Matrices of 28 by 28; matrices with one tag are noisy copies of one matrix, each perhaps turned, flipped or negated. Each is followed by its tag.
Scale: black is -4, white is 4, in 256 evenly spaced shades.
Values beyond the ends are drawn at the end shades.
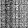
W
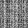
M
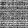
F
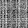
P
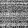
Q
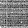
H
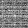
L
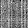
P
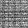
L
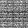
L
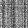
Q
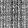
L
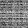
L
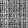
F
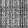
F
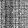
W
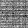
L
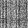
P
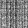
L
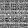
M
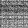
W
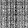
L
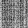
H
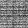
L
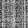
Q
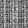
M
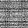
P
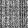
F
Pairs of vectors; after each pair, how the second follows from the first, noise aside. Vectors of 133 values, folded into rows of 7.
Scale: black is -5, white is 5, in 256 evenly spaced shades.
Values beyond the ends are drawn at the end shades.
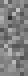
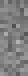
wrapped around, negated, shrunk.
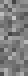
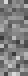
shuffled.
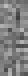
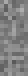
wrapped around, negated, shrunk.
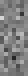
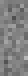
reversed, shrunk.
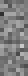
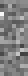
negated.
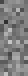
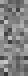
negated.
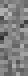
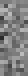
copied.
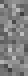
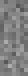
reversed, shrunk.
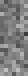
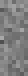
reversed, shrunk.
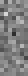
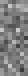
shuffled.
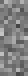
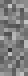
reversed.
